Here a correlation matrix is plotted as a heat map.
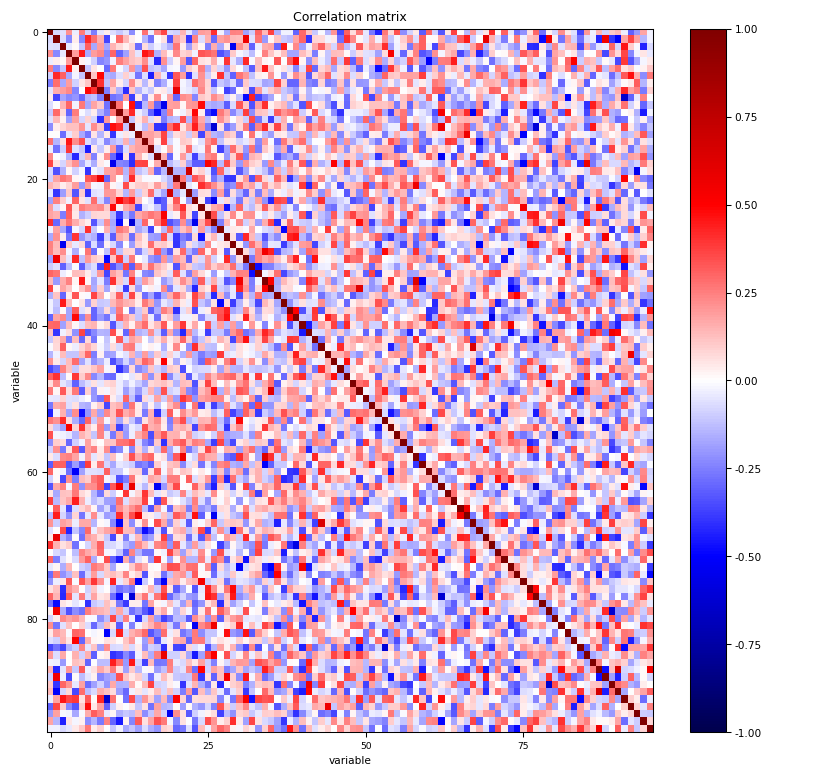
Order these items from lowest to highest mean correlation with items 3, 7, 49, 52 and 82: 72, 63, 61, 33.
72, 61, 33, 63
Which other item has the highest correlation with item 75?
24
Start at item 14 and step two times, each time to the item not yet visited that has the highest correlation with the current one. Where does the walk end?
65
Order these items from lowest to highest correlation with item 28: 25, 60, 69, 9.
60, 9, 25, 69
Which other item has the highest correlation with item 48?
79
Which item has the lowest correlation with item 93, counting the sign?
19
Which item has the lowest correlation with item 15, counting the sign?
68
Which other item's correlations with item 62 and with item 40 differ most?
77
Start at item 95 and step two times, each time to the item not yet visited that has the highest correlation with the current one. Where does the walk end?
90
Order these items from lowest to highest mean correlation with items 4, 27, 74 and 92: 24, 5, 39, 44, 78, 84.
78, 5, 24, 84, 44, 39
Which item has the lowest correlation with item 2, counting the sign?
29
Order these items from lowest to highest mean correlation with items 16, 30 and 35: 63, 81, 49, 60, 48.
63, 60, 48, 81, 49
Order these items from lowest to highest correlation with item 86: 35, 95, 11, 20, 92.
92, 20, 95, 35, 11
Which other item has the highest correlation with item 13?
62
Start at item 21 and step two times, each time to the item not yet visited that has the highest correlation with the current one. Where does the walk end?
34
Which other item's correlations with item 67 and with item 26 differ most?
43
